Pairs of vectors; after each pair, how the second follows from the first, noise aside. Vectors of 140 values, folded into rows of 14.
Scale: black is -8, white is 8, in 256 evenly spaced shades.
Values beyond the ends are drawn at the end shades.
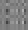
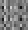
reversed, scaled up.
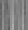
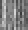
wrapped around, scaled up.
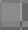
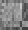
scaled up.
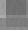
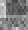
scaled up.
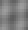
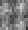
scaled up.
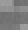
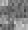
reversed, scaled up.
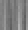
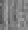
wrapped around, negated.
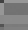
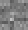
wrapped around, negated.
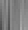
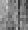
reversed, scaled up.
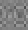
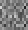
scaled up.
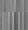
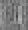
wrapped around, negated.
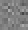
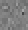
partly zeroed.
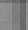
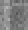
wrapped around, negated.
